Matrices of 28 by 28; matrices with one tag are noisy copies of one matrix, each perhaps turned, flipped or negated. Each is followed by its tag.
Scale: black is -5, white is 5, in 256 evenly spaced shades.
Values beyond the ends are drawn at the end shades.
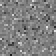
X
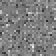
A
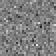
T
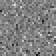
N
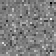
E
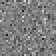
T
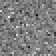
X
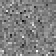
E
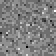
X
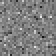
A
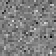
E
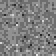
N
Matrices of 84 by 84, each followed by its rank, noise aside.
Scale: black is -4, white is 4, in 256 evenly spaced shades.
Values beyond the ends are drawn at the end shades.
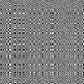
one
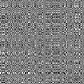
four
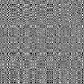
two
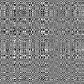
three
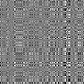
two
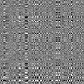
two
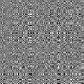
three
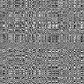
three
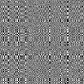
one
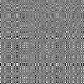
one
